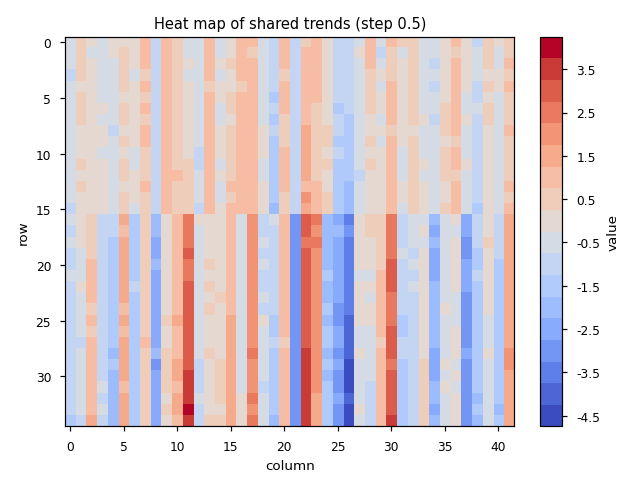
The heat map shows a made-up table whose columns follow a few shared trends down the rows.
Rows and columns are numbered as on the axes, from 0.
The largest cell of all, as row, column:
33, 11
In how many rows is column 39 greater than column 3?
26
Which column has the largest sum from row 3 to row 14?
22
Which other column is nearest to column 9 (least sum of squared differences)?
13
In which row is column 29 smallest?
1
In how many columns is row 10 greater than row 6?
4
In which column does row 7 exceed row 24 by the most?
37
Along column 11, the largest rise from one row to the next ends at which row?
16
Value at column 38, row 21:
-1
